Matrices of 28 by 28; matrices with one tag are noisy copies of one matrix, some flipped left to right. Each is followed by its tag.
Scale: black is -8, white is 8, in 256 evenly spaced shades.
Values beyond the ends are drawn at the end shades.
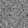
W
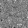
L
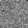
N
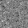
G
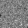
W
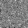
L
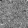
N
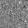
G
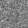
G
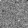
N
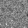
W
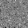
L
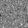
W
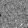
W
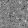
G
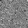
N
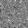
L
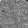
N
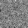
L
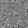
L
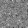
L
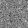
G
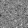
W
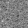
G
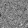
W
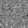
W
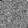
N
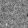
W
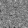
L
